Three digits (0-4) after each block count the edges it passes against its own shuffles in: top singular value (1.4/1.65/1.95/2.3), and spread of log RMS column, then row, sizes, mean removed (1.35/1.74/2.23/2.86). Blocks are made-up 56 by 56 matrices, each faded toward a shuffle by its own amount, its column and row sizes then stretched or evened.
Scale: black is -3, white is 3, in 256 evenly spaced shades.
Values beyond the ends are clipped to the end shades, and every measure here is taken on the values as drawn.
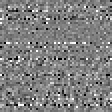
3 1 4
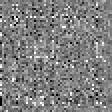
3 3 2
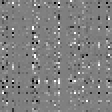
1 4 3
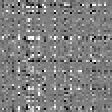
4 4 4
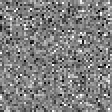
2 2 1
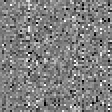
1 3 0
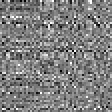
4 1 3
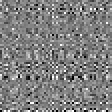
4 3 4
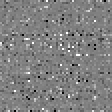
0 1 3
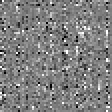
0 4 2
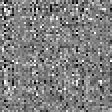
3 3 2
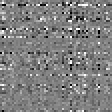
3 3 4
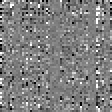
2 4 2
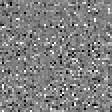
0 2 2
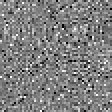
3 0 0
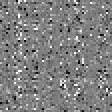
1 4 0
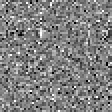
2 1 0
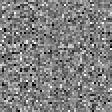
2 2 0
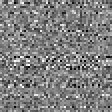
4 0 4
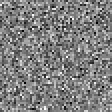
0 0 0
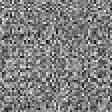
4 2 1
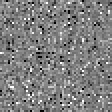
1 3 1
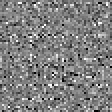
2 1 3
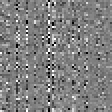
3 4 2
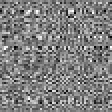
4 1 4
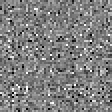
1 2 3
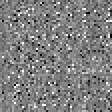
2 2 1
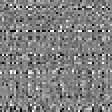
4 2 4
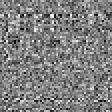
3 0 3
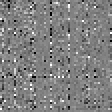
0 4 2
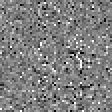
0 2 0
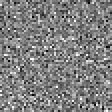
0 0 2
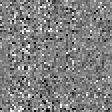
0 3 2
